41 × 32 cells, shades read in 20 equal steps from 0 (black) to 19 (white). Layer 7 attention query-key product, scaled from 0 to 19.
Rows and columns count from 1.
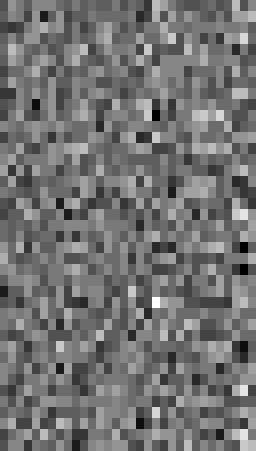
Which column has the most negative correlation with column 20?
26
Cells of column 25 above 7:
28
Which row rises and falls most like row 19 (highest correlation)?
29
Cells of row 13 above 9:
12
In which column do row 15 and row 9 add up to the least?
24
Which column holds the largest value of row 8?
2
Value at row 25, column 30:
4
